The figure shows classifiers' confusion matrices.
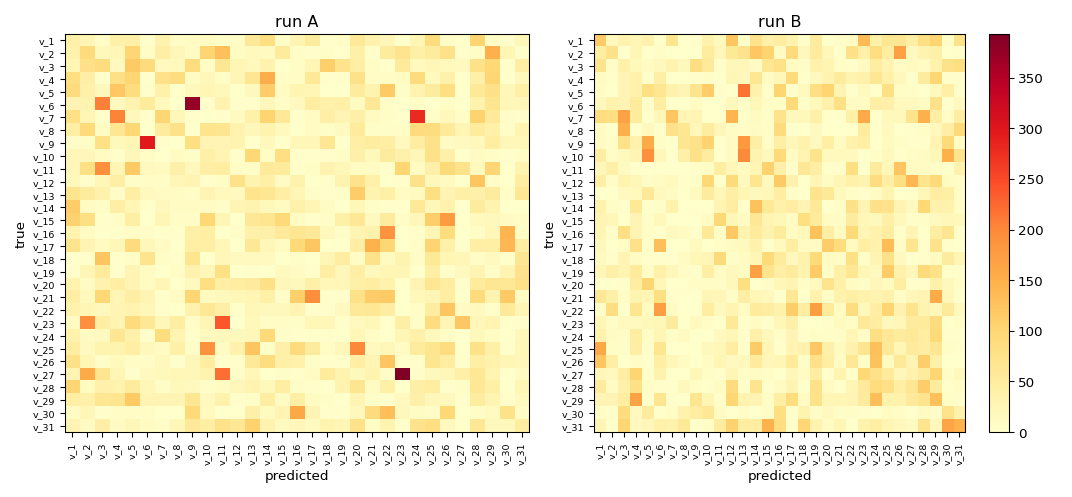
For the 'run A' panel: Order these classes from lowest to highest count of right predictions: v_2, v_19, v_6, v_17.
v_19, v_6, v_2, v_17
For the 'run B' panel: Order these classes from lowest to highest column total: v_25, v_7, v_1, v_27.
v_7, v_27, v_1, v_25
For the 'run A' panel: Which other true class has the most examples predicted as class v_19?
v_3
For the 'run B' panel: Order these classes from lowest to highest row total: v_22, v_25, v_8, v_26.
v_8, v_26, v_25, v_22
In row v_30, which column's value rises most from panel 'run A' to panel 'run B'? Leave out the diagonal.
v_3
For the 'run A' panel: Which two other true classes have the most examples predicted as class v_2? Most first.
v_23, v_27
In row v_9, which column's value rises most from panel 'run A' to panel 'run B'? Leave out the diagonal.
v_13
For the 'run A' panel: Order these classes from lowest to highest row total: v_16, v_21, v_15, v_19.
v_19, v_16, v_15, v_21
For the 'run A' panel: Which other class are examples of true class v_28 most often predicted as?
v_1
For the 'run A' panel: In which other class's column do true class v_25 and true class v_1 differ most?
v_10
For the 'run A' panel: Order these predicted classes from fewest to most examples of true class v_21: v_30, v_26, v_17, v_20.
v_26, v_20, v_30, v_17
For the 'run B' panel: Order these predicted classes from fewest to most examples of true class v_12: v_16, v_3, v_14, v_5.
v_5, v_3, v_14, v_16
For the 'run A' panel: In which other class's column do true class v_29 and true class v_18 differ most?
v_5
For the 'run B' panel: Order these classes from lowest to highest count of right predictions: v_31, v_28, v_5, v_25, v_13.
v_13, v_25, v_5, v_28, v_31
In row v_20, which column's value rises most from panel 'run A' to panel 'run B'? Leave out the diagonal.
v_5
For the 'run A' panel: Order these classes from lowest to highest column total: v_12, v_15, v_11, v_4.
v_12, v_15, v_4, v_11
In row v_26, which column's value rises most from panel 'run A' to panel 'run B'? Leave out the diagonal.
v_24
